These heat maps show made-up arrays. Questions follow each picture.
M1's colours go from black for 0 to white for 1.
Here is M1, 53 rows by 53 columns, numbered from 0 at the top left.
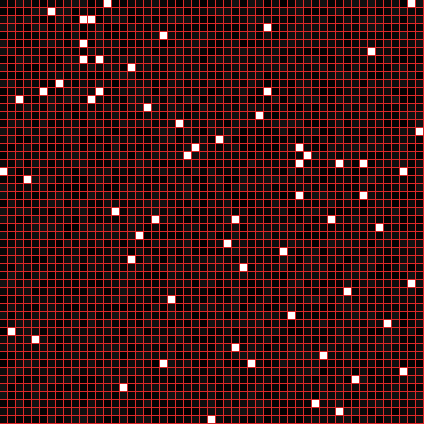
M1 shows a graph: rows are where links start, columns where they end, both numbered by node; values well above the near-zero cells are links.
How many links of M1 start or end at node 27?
4
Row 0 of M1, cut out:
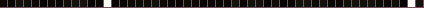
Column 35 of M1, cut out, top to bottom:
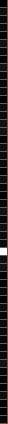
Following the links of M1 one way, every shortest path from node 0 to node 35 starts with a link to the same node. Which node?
node 13
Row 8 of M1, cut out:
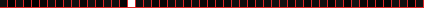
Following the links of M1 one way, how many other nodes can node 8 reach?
5
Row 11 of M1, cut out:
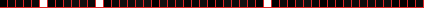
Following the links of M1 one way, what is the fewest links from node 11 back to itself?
2
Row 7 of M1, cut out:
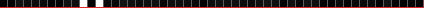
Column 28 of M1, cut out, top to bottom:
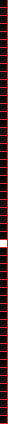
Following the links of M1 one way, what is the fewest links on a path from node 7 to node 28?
5
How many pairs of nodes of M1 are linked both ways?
3
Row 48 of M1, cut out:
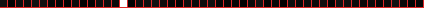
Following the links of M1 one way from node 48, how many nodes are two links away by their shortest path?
1
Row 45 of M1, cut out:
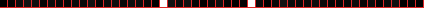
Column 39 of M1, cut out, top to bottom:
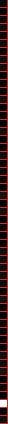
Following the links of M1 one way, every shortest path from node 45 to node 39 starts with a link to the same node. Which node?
node 20
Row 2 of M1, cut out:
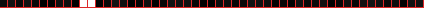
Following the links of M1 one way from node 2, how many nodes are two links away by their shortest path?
4
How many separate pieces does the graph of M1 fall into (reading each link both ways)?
7
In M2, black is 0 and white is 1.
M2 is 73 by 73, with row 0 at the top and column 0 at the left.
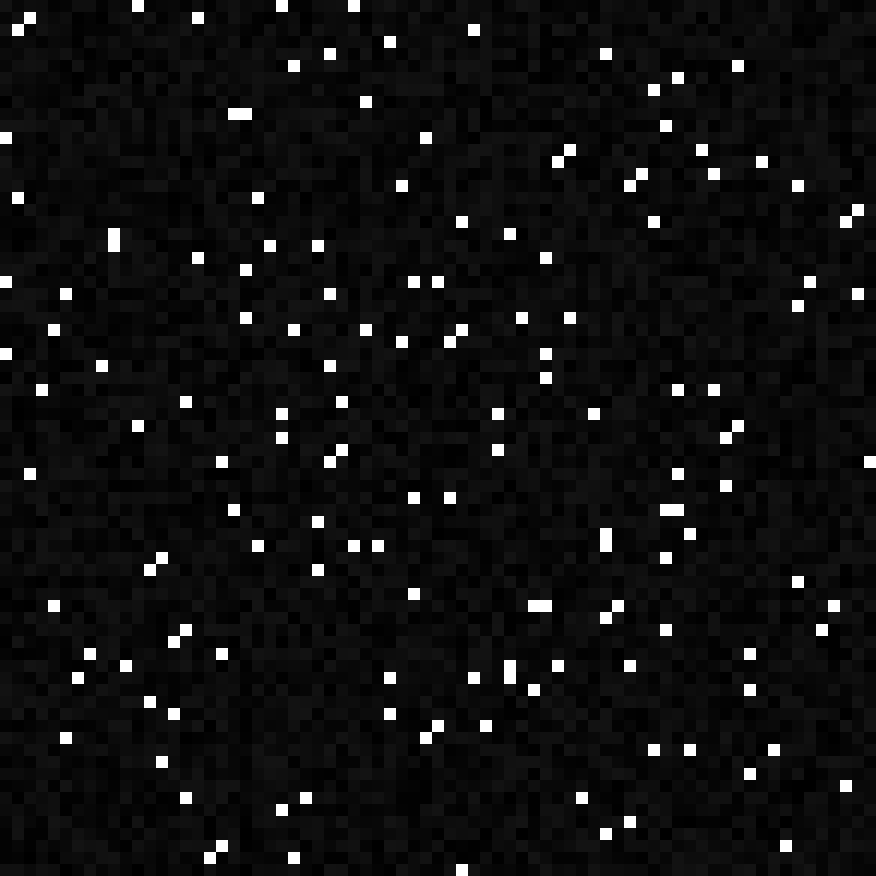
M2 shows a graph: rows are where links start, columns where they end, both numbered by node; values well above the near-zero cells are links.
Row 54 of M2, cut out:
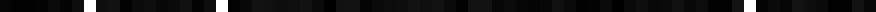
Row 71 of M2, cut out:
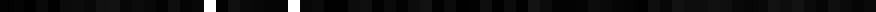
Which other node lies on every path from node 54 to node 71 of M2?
node 24
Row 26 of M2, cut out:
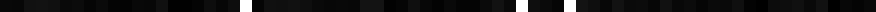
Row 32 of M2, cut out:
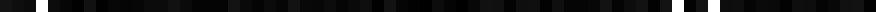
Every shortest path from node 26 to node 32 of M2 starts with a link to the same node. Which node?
node 20
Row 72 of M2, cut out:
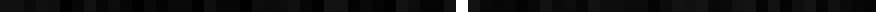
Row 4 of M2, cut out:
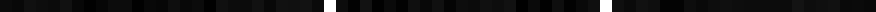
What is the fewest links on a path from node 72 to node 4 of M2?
3
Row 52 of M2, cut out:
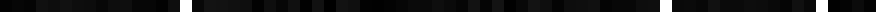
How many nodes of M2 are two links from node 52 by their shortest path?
5
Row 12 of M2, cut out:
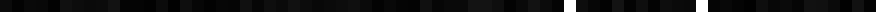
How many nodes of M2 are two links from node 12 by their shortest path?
1
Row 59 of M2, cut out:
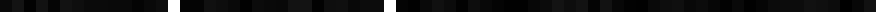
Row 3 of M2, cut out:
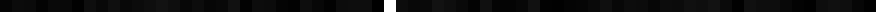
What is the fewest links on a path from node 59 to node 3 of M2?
2
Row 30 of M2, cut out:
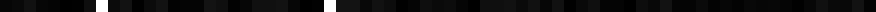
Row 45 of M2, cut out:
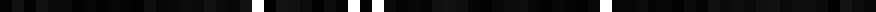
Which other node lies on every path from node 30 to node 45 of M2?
node 27
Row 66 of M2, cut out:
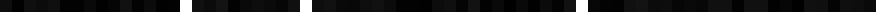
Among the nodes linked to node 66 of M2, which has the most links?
node 15
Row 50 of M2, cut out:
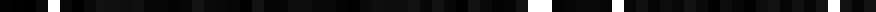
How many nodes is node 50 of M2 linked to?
5
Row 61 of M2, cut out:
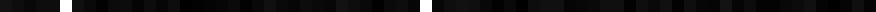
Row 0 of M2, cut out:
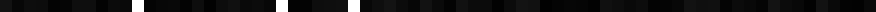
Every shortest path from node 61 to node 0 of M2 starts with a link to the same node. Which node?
node 35
